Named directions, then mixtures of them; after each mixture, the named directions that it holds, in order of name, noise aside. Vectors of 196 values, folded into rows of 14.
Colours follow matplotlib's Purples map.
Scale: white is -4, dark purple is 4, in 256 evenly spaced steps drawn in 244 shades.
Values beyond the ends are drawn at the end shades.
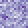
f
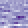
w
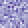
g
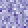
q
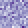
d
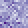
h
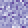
d.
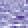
w.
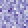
q.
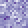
f, h, q.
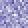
d, h, q.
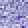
d, w.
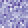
f, g.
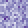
f, q.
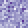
g, q.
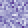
d, g, h.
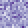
d, f.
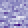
g, w.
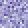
g.
